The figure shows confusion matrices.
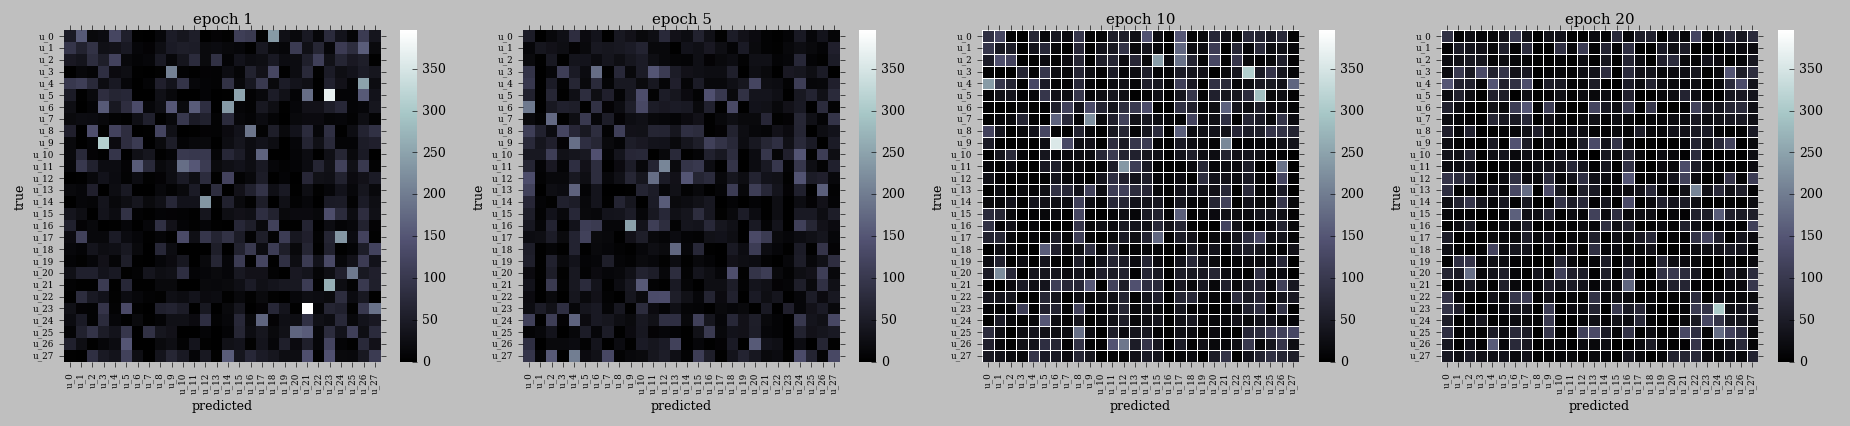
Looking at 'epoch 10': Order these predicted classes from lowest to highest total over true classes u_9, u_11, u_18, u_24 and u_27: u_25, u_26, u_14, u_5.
u_25, u_14, u_26, u_5
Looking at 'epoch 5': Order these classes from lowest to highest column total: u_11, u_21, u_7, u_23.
u_23, u_7, u_21, u_11
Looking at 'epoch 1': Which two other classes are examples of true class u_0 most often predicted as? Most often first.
u_18, u_1
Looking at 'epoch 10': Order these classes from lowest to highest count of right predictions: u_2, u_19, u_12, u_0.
u_19, u_12, u_0, u_2
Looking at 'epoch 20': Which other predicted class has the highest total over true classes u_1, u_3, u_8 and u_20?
u_2
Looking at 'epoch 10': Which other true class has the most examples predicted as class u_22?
u_2
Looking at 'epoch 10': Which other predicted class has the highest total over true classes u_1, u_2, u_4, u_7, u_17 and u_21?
u_15
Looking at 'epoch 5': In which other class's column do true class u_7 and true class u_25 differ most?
u_2
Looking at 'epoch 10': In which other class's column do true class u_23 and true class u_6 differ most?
u_21
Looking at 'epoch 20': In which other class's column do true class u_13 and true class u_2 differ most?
u_22
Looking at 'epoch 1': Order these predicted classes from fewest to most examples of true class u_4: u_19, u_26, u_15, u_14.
u_15, u_19, u_14, u_26
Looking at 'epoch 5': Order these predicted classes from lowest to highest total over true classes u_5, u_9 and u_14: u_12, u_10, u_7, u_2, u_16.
u_7, u_2, u_10, u_12, u_16
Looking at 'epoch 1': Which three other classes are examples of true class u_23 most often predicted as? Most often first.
u_21, u_27, u_5
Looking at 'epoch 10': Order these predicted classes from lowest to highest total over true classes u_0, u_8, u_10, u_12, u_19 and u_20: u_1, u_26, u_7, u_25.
u_7, u_25, u_26, u_1
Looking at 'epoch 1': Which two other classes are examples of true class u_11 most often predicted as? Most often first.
u_10, u_6
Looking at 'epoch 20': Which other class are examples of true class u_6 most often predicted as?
u_7
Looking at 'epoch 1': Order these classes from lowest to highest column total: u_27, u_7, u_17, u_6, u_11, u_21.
u_7, u_6, u_11, u_27, u_17, u_21
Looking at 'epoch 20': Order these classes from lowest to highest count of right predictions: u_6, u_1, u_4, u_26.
u_1, u_26, u_6, u_4
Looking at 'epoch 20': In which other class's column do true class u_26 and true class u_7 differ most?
u_4
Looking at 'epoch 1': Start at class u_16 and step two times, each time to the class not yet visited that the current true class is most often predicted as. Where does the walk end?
u_27
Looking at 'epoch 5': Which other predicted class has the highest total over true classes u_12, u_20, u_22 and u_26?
u_11
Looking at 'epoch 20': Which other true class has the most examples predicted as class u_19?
u_20
